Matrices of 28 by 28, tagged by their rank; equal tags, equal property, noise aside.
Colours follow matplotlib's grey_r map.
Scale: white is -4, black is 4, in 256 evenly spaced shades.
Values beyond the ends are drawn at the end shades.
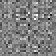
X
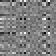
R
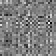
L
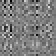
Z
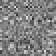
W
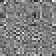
L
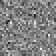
W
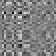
Z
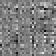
X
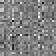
X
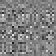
L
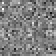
X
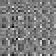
Z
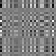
R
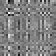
Z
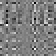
Z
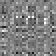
L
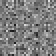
W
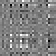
Z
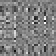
L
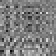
Z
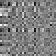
Z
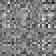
X
